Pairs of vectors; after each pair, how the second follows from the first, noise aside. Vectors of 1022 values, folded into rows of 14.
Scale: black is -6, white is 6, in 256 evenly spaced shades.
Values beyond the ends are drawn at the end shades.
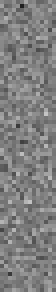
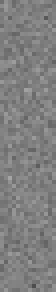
reversed, shrunk.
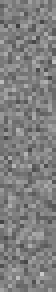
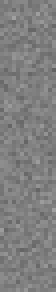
reversed, shrunk.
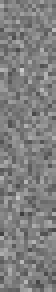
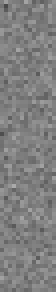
wrapped around, negated, shrunk.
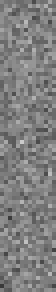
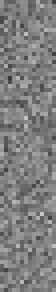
shuffled.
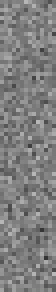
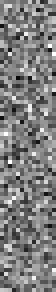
wrapped around, negated, scaled up.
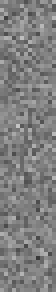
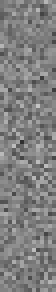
wrapped around.
